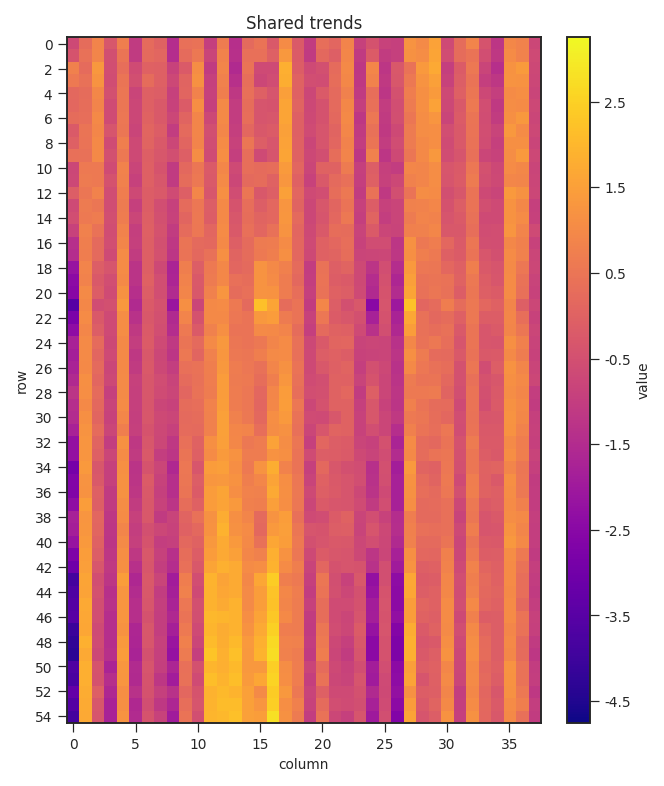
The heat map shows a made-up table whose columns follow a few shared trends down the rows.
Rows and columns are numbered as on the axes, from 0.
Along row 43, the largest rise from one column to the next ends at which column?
1
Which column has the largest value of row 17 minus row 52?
0
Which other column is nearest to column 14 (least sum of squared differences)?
32
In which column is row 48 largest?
16
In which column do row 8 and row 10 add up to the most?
17
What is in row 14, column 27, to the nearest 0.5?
0.5
